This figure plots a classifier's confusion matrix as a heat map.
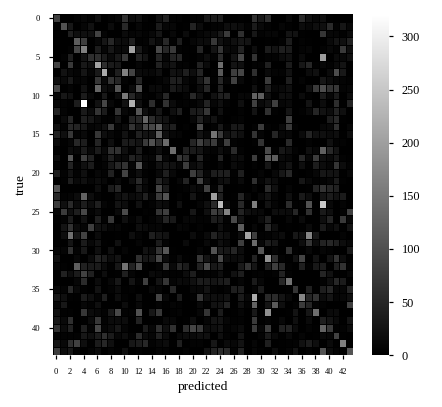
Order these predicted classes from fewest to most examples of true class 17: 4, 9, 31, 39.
4, 9, 31, 39
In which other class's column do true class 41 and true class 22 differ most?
0
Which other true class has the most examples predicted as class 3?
32
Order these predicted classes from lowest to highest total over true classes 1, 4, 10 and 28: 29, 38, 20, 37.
38, 20, 37, 29
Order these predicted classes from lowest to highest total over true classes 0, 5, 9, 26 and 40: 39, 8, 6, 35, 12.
35, 8, 12, 6, 39
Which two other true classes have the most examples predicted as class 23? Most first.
15, 30
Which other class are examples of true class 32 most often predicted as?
10
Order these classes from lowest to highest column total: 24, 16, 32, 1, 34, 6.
1, 32, 34, 16, 6, 24
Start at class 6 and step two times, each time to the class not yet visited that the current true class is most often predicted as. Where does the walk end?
39
